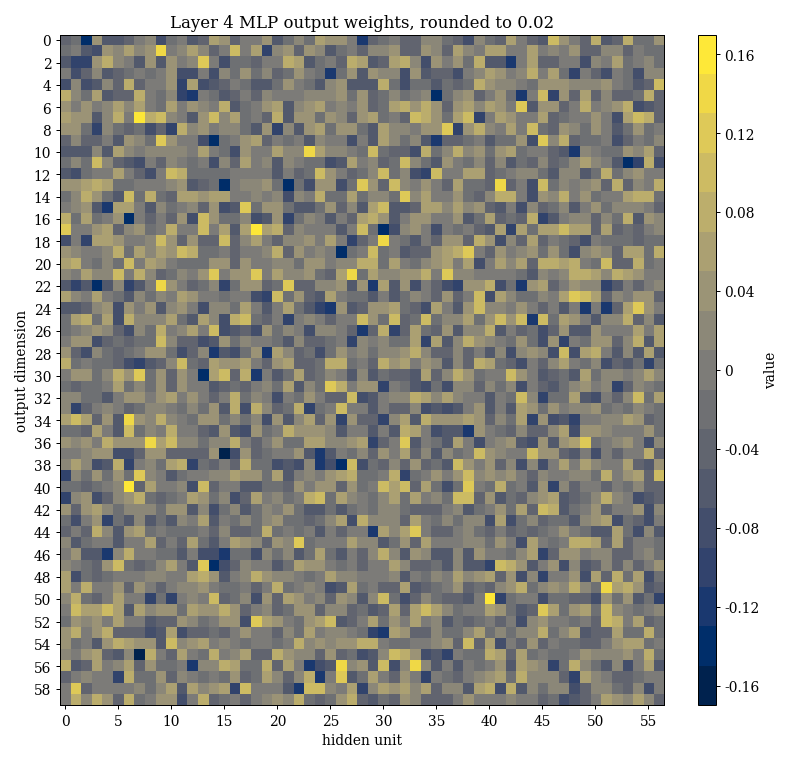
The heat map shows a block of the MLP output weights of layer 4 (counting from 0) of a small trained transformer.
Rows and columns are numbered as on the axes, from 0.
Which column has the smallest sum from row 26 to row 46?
29
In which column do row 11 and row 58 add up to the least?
53
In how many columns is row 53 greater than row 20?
12
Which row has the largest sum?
21
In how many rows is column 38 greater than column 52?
29
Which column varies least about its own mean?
50
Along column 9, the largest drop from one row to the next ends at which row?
2
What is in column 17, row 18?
0.02
